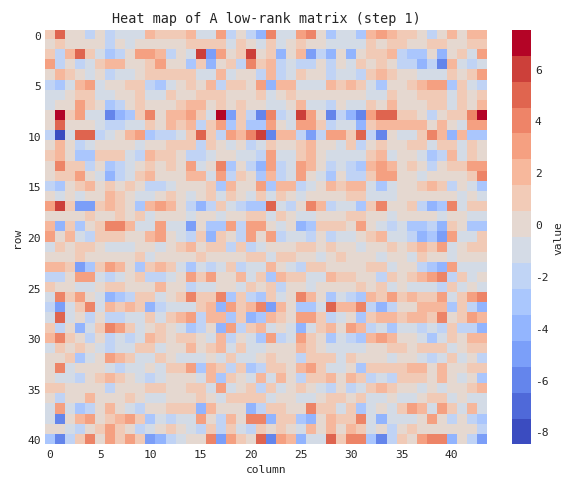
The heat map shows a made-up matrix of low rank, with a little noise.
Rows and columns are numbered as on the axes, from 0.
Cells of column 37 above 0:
17
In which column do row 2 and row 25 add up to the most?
20
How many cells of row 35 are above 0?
15
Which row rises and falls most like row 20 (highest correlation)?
3
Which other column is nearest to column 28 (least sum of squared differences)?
30
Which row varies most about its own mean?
8
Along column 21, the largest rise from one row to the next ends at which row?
10
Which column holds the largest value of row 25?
11
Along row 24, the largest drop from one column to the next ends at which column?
40
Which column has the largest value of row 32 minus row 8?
6
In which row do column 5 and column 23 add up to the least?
2
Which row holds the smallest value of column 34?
29
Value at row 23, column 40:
3
